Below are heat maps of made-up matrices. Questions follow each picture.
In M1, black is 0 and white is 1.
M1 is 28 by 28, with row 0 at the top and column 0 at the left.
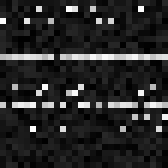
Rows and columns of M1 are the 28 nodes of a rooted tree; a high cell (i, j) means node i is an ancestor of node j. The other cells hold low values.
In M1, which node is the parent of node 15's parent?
9
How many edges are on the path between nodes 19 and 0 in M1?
3
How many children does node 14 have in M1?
4
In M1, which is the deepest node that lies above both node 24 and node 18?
17
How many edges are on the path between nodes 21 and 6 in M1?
5
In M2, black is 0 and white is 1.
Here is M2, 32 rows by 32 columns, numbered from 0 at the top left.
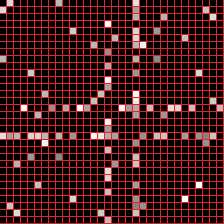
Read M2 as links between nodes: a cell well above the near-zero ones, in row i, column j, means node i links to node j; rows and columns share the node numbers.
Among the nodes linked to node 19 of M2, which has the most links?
node 15
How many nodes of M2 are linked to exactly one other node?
12
